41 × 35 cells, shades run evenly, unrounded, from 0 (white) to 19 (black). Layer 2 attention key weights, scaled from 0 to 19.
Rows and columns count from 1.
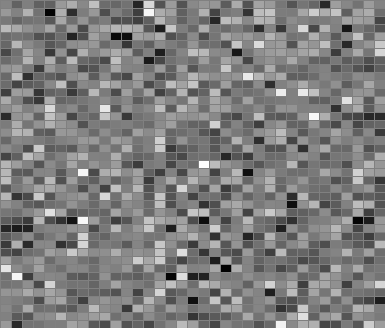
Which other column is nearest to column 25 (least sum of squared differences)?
22
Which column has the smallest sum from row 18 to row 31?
8
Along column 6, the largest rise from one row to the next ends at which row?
28
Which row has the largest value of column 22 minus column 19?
7
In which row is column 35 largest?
38
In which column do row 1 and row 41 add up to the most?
30
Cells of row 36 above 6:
30
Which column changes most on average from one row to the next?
21
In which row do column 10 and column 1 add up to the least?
25
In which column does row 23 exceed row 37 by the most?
31
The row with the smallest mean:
36
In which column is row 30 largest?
23
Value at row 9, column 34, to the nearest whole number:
14
